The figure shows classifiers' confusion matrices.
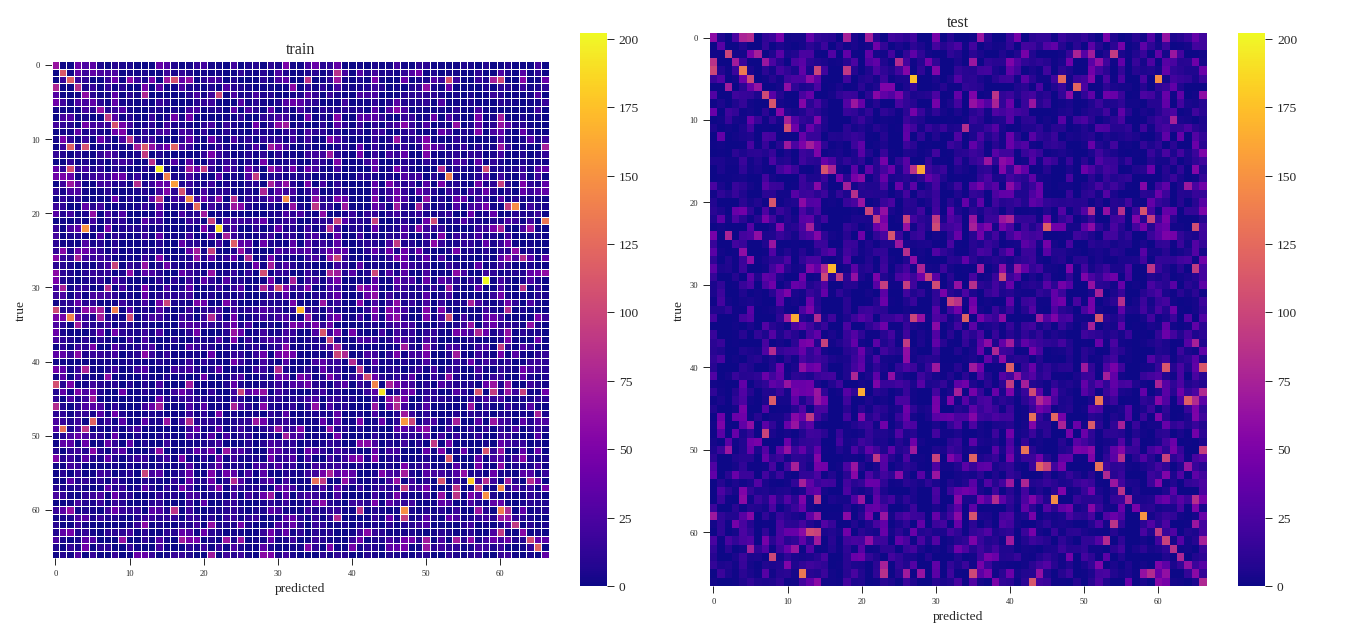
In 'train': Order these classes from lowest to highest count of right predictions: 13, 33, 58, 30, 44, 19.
13, 30, 19, 58, 33, 44
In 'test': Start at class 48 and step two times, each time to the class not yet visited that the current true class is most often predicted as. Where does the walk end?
38
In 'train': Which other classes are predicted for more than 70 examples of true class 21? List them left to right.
38, 43, 51, 66
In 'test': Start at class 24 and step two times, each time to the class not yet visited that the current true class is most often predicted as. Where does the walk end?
54
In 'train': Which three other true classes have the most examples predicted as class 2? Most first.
34, 11, 14
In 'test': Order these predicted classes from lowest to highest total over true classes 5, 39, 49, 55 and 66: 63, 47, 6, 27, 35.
63, 6, 35, 47, 27
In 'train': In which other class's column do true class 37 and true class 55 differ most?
12
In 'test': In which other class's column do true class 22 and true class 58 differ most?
59
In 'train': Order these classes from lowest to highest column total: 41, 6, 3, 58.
6, 41, 3, 58
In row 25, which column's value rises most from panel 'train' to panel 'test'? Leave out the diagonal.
8
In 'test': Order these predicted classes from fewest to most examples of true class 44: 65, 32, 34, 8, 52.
34, 32, 65, 8, 52
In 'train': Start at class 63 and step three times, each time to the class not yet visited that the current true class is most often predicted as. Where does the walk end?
65
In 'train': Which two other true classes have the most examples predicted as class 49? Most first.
19, 22
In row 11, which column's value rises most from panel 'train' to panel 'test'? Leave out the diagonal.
10
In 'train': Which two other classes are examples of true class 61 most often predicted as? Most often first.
47, 38
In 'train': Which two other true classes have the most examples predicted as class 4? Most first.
22, 11
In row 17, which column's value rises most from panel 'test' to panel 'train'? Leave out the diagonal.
28
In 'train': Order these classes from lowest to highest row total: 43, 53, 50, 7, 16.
50, 7, 53, 43, 16
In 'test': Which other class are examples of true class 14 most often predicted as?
66
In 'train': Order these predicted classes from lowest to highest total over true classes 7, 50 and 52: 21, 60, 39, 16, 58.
39, 16, 21, 58, 60
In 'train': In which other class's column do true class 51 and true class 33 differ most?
8
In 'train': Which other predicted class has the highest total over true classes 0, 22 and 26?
4
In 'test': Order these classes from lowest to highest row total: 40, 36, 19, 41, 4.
36, 19, 41, 4, 40
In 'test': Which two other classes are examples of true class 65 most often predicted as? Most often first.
12, 35
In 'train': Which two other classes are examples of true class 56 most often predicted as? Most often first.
35, 52
